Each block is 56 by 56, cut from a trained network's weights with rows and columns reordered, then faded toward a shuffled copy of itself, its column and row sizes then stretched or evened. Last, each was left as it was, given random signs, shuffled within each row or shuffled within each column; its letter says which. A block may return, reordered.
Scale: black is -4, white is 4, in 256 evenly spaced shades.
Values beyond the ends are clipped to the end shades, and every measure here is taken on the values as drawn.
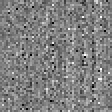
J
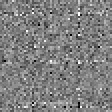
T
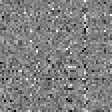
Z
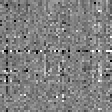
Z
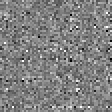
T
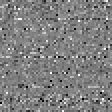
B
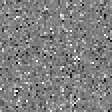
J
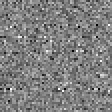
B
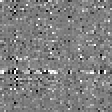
Z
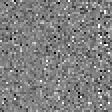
J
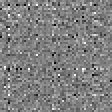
Z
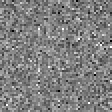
J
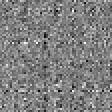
Z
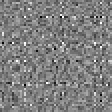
Z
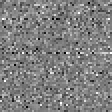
B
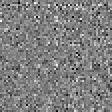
T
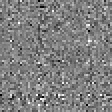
T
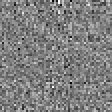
Z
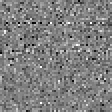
B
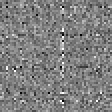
T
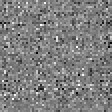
T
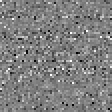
B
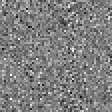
J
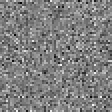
T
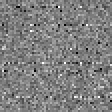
B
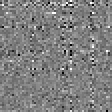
Z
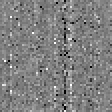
J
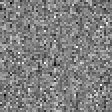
J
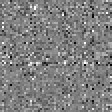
T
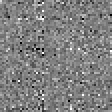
T
